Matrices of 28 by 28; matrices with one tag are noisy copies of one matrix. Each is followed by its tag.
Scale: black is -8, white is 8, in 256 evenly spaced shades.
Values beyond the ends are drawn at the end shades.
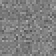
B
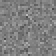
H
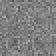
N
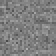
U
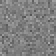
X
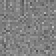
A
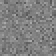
B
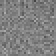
A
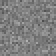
U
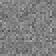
B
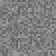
N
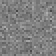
B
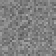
H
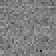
U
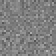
A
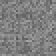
B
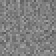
A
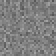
A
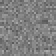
U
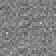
H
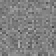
N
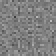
N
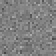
B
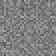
A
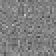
N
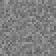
X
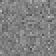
X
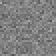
B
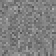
N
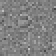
H
